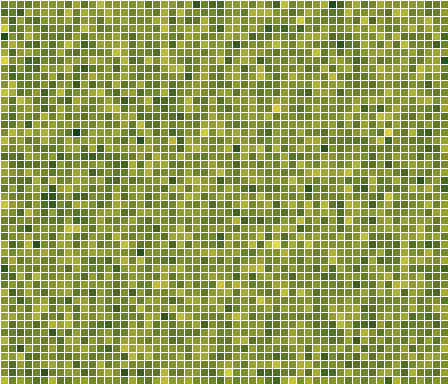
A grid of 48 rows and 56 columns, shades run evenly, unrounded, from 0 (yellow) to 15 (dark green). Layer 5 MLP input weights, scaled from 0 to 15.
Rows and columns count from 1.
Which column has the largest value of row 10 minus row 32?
24
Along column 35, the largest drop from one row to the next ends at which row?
46
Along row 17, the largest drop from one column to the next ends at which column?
49
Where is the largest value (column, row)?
10, 17
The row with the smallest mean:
32
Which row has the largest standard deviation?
31
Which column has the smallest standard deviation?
27
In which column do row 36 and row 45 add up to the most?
45
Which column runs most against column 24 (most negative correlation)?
16
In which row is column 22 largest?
23
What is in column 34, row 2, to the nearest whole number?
4
